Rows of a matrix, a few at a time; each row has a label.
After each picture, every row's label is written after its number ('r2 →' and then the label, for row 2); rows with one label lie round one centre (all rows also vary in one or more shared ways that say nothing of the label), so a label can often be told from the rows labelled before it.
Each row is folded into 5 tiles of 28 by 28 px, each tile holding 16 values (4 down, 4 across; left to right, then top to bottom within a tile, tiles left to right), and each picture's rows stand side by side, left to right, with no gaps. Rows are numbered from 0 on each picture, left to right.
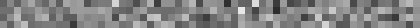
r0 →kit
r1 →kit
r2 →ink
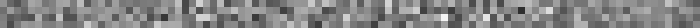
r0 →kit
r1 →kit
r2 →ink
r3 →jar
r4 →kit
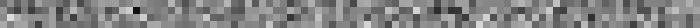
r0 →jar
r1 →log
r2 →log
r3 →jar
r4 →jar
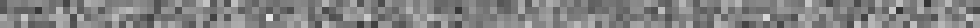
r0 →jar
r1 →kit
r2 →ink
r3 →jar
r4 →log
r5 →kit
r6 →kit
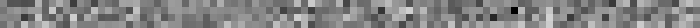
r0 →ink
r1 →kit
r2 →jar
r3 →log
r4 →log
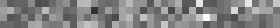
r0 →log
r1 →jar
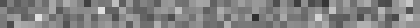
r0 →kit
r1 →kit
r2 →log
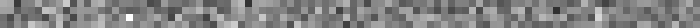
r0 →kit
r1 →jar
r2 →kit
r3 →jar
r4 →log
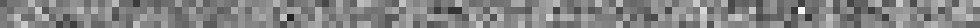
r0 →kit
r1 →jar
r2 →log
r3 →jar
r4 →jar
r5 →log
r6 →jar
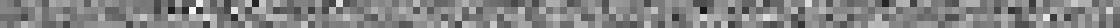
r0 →kit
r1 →jar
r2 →jar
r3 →ink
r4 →kit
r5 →jar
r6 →log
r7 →jar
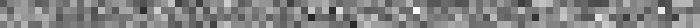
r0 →log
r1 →log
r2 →ink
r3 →log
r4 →log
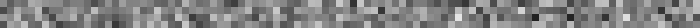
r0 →ink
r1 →ink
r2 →kit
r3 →log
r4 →ink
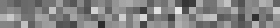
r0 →jar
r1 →log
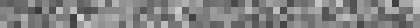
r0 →jar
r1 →ink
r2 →ink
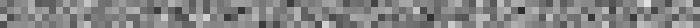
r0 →log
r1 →jar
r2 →ink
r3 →kit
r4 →log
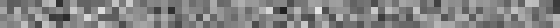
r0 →ink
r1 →jar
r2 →ink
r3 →kit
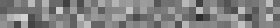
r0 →jar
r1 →ink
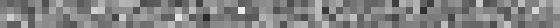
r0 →jar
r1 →log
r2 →ink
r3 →jar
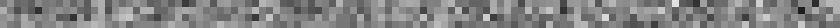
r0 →jar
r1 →log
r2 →jar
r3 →log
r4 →kit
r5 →ink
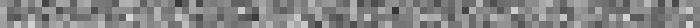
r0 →log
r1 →log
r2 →ink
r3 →jar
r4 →log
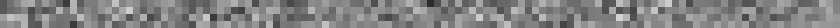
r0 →jar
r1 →log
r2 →ink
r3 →jar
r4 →kit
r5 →log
